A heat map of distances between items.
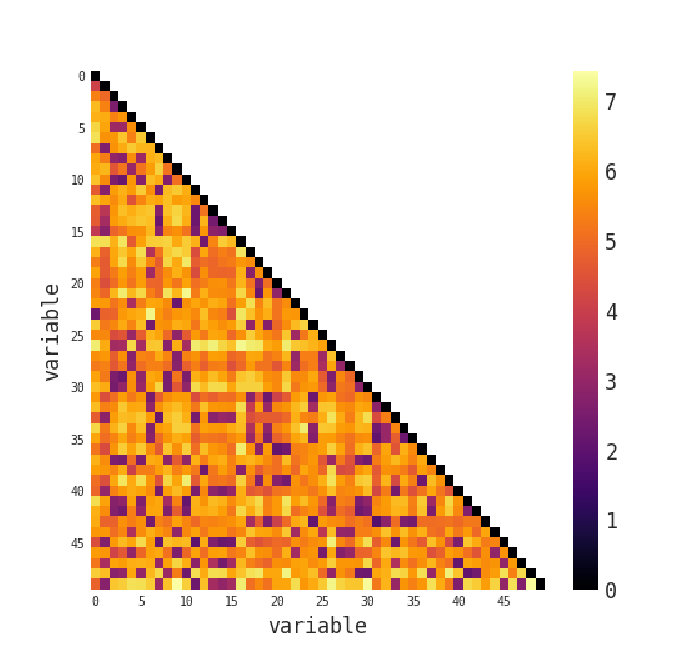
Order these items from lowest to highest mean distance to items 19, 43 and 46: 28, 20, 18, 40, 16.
28, 20, 40, 18, 16
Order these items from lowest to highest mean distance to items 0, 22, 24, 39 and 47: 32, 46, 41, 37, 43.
43, 46, 32, 37, 41
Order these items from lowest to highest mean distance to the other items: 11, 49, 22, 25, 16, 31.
31, 11, 25, 22, 49, 16
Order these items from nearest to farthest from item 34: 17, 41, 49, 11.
17, 11, 49, 41
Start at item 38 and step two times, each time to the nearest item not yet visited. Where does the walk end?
16
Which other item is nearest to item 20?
36
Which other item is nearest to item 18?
21
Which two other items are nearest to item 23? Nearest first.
0, 15
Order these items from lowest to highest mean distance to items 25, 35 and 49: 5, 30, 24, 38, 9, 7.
7, 24, 38, 9, 5, 30
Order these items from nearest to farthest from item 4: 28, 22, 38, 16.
28, 22, 38, 16
